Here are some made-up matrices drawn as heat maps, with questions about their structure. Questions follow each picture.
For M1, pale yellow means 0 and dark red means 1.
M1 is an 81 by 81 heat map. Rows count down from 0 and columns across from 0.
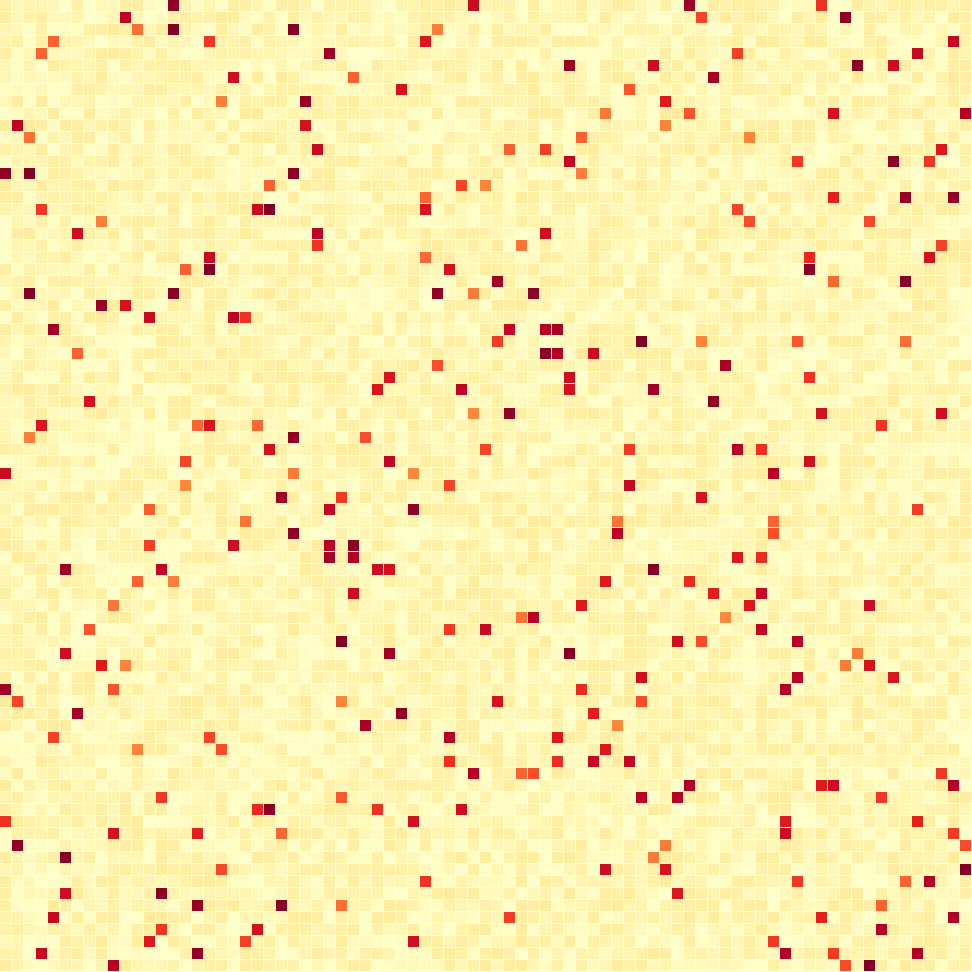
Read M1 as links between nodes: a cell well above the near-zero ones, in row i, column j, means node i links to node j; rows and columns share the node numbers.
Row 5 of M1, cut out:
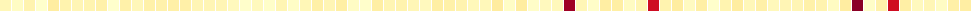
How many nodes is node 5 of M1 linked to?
4
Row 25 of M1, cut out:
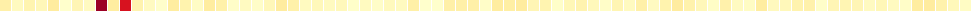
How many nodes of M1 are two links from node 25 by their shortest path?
3
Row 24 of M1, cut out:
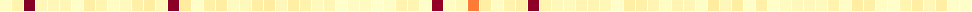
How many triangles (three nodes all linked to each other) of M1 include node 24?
2
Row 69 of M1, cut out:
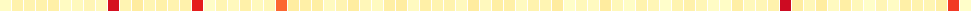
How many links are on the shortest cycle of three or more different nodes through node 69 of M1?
3
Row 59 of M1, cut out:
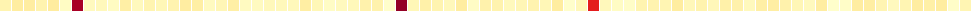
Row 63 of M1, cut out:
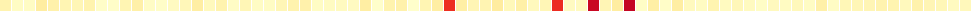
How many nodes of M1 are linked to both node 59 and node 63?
1
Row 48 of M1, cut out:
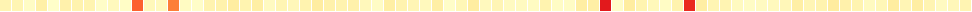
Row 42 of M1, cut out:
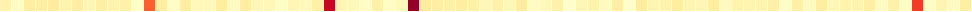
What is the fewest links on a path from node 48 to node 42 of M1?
5
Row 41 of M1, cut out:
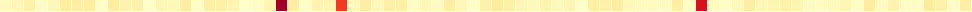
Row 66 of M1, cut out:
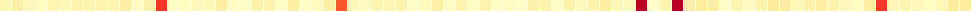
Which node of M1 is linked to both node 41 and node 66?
node 28
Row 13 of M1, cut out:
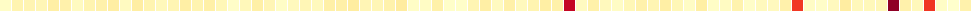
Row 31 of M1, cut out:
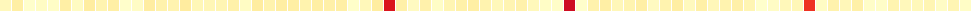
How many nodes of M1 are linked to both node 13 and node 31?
1
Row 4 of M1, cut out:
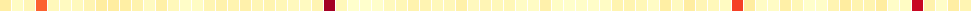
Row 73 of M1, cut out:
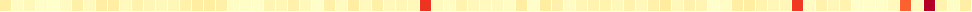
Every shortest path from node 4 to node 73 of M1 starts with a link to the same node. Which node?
node 3
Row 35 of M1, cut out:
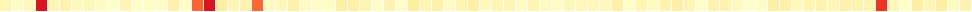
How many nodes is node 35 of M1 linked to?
5
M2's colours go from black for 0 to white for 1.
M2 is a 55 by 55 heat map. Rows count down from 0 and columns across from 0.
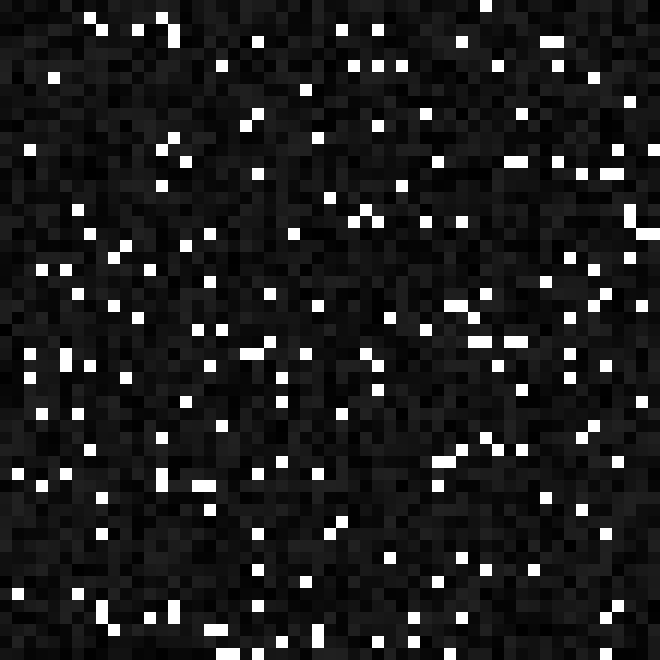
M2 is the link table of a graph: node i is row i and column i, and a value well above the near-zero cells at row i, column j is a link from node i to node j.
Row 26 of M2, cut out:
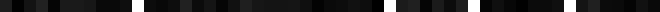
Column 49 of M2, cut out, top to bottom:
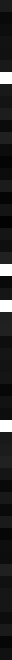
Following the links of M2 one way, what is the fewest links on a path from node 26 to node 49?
5
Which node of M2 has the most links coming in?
node 21
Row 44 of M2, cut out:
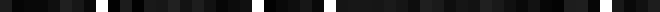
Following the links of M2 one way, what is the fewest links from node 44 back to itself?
3
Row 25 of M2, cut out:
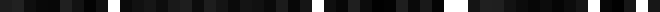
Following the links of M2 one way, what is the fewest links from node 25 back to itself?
3
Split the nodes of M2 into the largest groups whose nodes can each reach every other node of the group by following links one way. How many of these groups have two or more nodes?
1
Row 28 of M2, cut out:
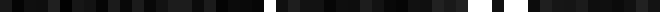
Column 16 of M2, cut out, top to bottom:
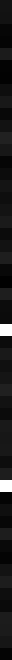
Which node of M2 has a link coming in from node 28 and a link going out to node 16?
node 40
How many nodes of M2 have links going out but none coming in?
1
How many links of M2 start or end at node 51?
10
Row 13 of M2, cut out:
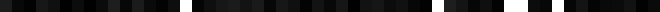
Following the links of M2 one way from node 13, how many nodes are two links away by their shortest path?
7
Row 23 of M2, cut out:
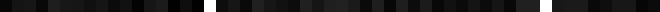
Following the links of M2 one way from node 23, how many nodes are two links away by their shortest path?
3
